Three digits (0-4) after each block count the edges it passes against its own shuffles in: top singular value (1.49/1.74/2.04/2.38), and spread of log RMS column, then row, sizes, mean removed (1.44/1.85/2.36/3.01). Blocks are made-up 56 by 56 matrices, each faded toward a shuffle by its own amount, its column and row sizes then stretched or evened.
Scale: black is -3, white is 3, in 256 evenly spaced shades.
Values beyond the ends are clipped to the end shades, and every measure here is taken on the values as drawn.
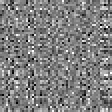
4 3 0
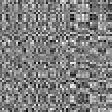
4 3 3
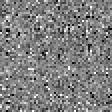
1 1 1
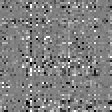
3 3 4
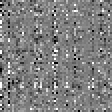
2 4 2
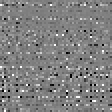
1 2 4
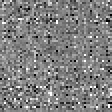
0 3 3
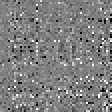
2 3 2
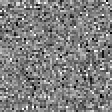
0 0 0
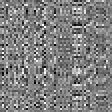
4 4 2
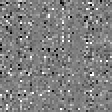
0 3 2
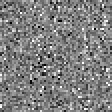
0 1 0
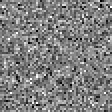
1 0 0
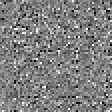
0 2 2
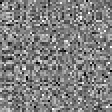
3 0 0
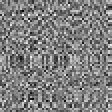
4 2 2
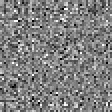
2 2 1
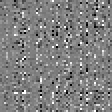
1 4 0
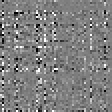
1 4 3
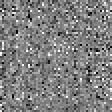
0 3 1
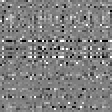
4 0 4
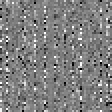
0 4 0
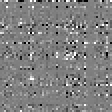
0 3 4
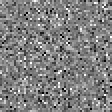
0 2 0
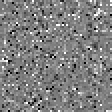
0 1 0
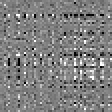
4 4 3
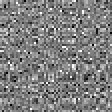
4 0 0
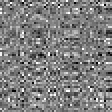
4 1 3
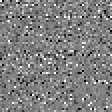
2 0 2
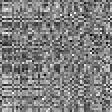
4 1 1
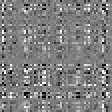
4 4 4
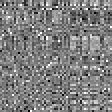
4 0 2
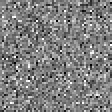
1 2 1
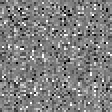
2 1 1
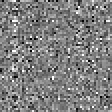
1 2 2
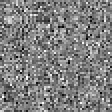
2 1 0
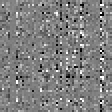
1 4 2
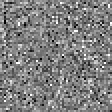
0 1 1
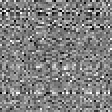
4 0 3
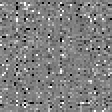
2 2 2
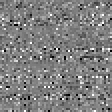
0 1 4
